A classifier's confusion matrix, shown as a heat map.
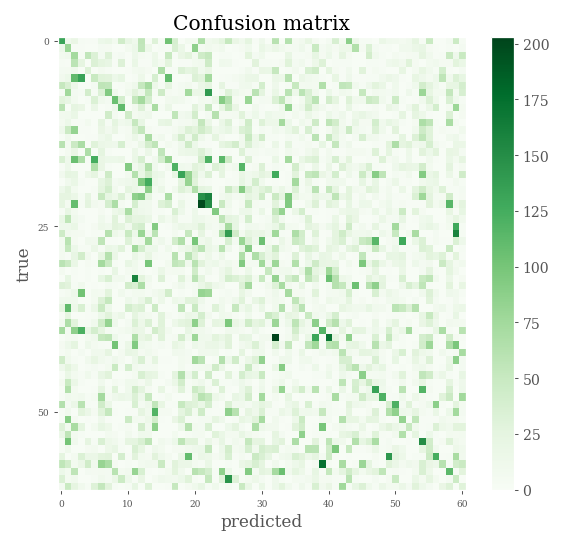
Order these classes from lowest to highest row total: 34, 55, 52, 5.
34, 55, 52, 5
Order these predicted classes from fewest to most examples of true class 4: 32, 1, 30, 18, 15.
1, 30, 18, 32, 15
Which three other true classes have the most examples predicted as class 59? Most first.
26, 25, 41
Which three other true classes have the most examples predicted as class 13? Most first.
19, 30, 20
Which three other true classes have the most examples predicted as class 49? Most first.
56, 50, 40
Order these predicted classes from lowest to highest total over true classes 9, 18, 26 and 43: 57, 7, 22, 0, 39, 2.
57, 39, 2, 22, 7, 0
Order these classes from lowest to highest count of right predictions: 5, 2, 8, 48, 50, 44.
5, 44, 2, 50, 8, 48
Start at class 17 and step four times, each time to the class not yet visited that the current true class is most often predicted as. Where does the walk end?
20
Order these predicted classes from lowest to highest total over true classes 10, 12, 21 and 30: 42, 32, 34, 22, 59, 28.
59, 42, 28, 34, 32, 22
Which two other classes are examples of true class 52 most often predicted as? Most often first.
39, 14
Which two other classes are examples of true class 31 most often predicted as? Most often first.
40, 37
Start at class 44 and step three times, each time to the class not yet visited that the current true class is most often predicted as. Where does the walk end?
54
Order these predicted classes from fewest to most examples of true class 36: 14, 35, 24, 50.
24, 35, 14, 50
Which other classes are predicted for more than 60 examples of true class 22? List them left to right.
2, 8, 21, 34, 58
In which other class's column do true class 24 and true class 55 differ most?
41
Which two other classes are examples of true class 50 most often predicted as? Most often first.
14, 25
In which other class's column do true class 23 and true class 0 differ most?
16
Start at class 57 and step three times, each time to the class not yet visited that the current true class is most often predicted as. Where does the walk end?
2
